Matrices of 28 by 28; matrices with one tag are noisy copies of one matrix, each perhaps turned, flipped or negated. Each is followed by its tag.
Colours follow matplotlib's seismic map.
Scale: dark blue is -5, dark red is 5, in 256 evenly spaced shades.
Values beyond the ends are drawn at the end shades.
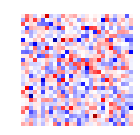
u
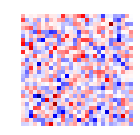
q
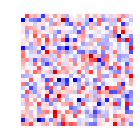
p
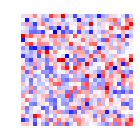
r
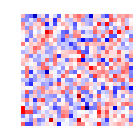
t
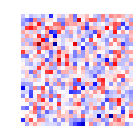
q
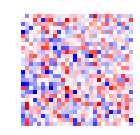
p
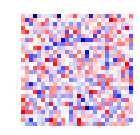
t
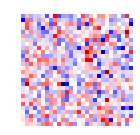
p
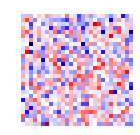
u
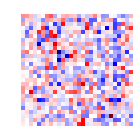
q
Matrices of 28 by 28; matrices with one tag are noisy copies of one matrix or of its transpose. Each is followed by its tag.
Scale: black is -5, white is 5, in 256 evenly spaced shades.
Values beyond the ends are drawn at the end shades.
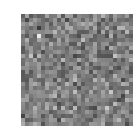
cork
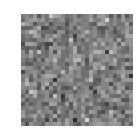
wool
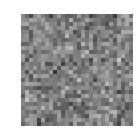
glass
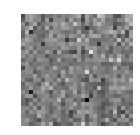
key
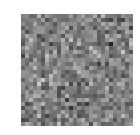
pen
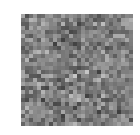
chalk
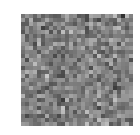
cork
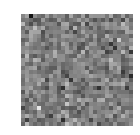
pen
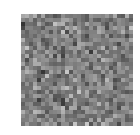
cork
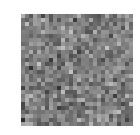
glass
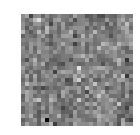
glass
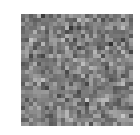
pen
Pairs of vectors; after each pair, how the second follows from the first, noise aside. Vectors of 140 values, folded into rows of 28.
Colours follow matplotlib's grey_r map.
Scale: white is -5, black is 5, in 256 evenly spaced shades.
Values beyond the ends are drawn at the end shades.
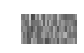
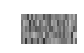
wrapped around, negated.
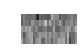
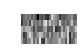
scaled up.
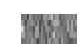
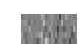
reversed, partly zeroed.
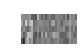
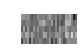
reversed.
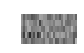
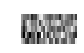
scaled up.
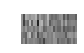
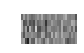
wrapped around, negated.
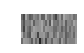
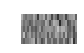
reversed.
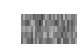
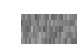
wrapped around, shrunk.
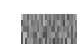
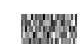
reversed, scaled up.
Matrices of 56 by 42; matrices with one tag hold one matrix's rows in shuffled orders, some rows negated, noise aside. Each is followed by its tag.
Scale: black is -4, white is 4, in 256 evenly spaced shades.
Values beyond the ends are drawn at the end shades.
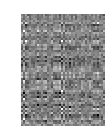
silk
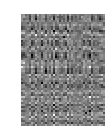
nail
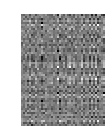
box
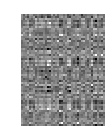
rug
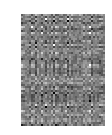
nail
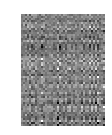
box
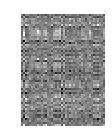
silk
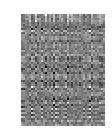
nail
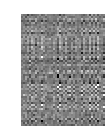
box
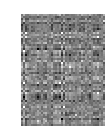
silk
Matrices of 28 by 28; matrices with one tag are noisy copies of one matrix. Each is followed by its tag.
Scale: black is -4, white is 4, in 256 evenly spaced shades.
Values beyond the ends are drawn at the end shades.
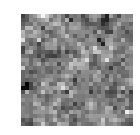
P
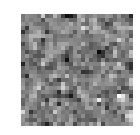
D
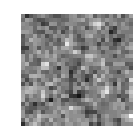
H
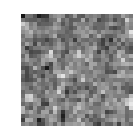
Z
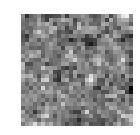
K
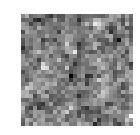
H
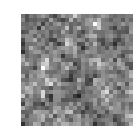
H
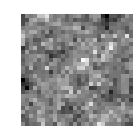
P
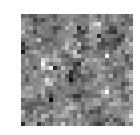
H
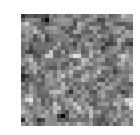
Z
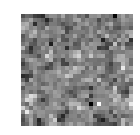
Z
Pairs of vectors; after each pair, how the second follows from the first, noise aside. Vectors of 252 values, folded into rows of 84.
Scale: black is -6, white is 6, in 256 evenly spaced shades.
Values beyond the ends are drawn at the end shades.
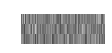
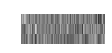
sign-scrambled.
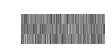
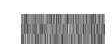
copied.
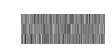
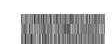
copied.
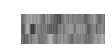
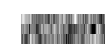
reversed, scaled up.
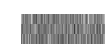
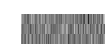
sign-scrambled.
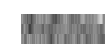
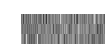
shuffled.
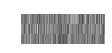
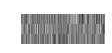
copied.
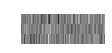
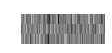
sign-scrambled.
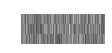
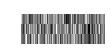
reversed, scaled up.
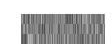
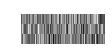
reversed, scaled up.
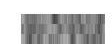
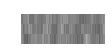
wrapped around, negated, shrunk.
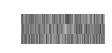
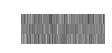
negated, partly zeroed.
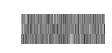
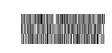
reversed, scaled up.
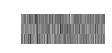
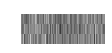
sign-scrambled.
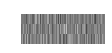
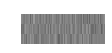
wrapped around, negated, shrunk.
